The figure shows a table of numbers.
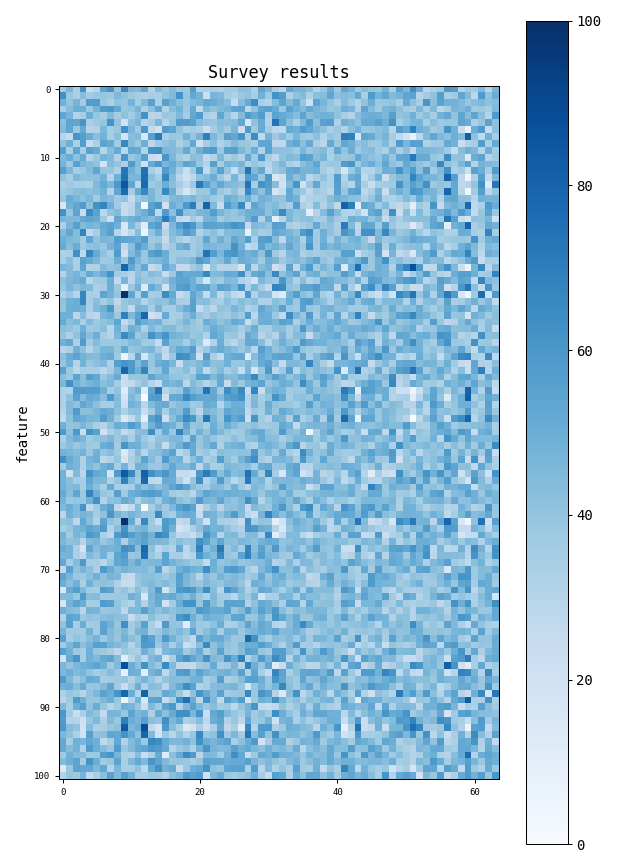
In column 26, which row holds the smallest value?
93
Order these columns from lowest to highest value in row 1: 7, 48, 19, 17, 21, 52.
21, 52, 7, 48, 19, 17
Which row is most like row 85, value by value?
29
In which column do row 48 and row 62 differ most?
51
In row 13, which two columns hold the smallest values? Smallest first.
59, 31
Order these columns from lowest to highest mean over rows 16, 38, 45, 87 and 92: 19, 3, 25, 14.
3, 14, 25, 19
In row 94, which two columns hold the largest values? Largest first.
12, 27
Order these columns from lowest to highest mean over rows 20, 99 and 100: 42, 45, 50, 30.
30, 50, 45, 42
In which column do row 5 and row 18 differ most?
36
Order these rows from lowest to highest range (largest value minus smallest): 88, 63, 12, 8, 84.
8, 12, 88, 84, 63
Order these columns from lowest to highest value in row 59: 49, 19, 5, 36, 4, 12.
19, 49, 36, 5, 12, 4
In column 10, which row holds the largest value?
56
